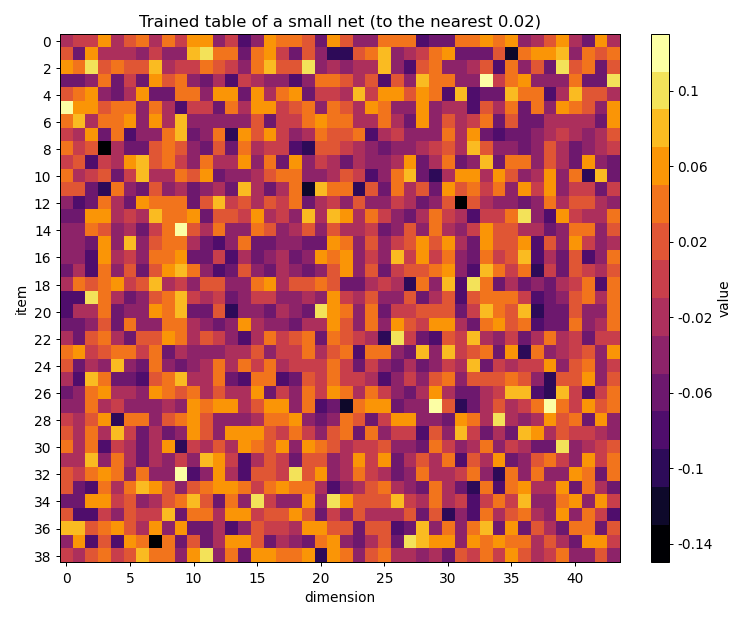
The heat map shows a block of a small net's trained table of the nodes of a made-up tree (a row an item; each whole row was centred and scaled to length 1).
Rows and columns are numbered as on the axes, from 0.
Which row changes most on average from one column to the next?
11
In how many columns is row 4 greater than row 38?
21
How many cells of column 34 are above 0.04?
5
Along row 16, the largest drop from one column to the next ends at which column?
37
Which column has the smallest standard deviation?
17
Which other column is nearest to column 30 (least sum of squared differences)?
43
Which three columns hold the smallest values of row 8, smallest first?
3, 19, 18
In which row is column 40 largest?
4
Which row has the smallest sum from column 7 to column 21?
15
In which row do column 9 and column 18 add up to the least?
30
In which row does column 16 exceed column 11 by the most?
7
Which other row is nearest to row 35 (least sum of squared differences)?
33
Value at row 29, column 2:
0.04
